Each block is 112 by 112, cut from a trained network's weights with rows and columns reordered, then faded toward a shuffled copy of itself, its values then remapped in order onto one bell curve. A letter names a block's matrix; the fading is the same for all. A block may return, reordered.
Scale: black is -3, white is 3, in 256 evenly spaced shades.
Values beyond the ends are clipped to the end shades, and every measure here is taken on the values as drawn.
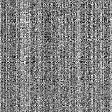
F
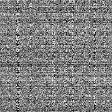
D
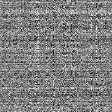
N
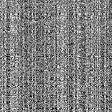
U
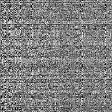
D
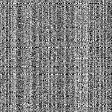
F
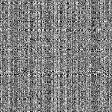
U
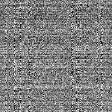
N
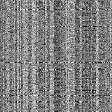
F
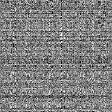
D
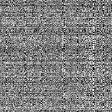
N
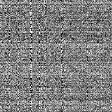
D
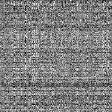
D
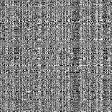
U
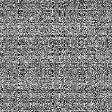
D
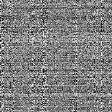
N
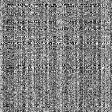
U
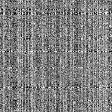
F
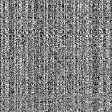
U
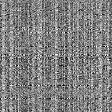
U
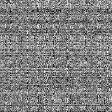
D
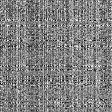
U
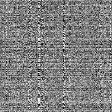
N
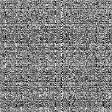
N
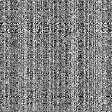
F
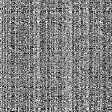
U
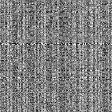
U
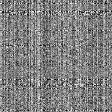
U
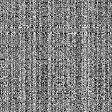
U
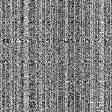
F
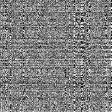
N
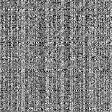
U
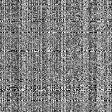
U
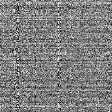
N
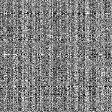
U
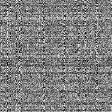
N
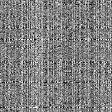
F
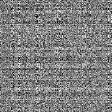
N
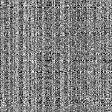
U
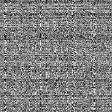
D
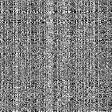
U
